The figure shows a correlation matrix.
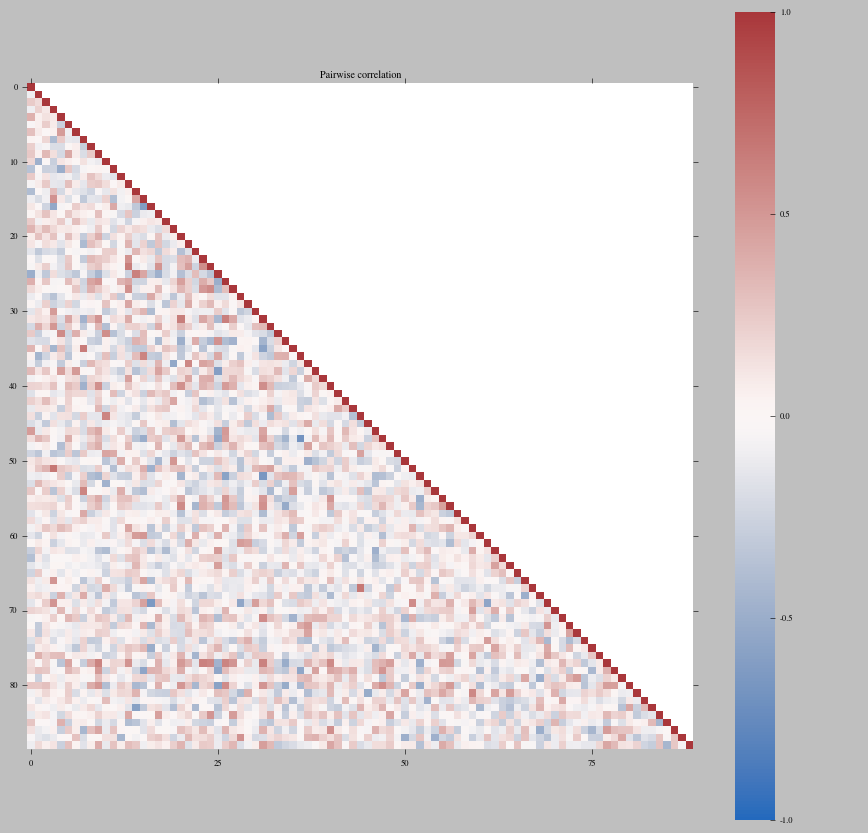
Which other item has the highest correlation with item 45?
37
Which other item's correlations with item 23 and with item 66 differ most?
13
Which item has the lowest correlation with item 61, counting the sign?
69
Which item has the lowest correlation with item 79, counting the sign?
68
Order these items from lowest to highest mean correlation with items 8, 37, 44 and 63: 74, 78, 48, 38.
74, 78, 38, 48
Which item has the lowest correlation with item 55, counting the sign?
52
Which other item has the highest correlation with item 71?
31
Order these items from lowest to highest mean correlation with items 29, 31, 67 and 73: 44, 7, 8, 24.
7, 8, 24, 44
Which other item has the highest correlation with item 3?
51
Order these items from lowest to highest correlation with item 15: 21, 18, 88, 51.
88, 18, 21, 51
